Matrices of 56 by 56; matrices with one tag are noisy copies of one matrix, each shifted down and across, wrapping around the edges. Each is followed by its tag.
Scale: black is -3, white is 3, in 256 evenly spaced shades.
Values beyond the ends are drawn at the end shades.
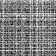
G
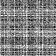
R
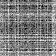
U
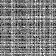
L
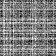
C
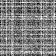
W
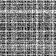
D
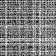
G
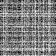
W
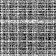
D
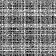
R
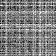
G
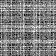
R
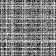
W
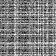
L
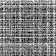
G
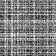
G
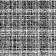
R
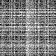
U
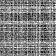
R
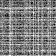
L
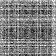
U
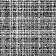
G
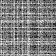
W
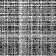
U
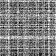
D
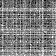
R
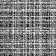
W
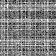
R
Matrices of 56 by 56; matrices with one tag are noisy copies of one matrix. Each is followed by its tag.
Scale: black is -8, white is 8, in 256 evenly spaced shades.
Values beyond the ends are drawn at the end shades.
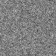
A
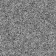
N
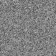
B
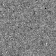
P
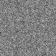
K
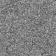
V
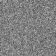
B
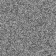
V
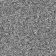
B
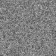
P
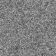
K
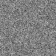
N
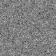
N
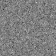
N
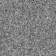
B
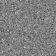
B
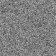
V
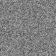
B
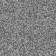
B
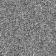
P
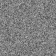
N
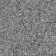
K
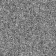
P
